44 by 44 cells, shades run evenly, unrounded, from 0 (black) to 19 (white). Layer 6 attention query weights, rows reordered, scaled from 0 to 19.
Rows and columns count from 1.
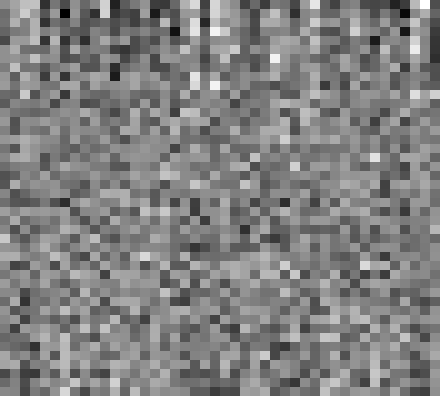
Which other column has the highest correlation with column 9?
16
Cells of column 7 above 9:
24
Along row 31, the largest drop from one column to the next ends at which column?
31
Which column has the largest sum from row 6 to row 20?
42
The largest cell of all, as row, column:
1, 43
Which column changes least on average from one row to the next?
36
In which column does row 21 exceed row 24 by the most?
20
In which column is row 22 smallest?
39
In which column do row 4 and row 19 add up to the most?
22
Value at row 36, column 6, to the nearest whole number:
7
